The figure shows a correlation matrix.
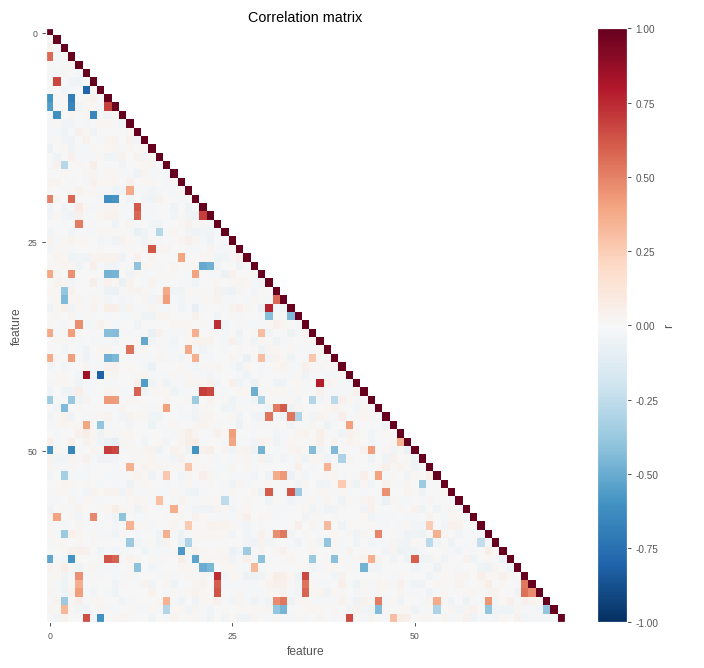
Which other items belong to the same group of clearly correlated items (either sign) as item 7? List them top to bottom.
5, 41, 47, 70
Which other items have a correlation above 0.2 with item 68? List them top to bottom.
16, 31, 32, 45, 53, 60
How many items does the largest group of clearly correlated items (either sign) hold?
11
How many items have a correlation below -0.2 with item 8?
6
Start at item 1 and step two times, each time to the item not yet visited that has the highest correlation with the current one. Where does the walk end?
58
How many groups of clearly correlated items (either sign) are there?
15
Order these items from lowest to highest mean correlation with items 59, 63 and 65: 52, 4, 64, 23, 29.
29, 64, 52, 4, 23
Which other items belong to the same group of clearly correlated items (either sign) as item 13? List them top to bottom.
37, 42
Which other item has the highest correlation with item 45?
32
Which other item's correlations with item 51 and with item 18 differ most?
62
